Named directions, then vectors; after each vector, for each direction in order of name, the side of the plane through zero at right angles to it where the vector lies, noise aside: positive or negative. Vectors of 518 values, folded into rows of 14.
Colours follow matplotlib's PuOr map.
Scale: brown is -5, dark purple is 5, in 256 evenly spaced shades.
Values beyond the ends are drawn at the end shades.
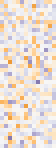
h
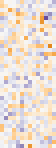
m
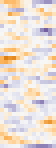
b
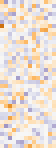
negative, positive, positive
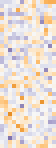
negative, positive, negative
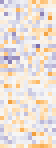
negative, negative, negative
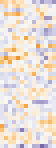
positive, positive, positive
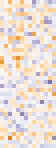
positive, negative, positive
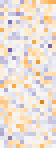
negative, positive, negative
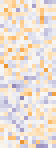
positive, negative, positive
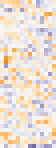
positive, positive, negative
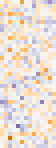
positive, negative, positive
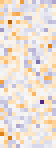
positive, negative, positive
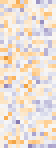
positive, positive, negative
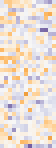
positive, negative, negative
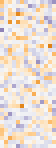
positive, negative, positive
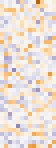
negative, negative, positive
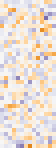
negative, positive, positive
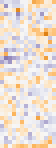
negative, negative, negative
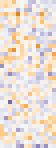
positive, positive, positive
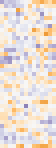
negative, negative, negative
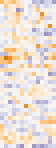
positive, positive, positive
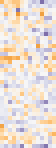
positive, positive, positive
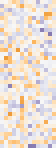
positive, positive, negative
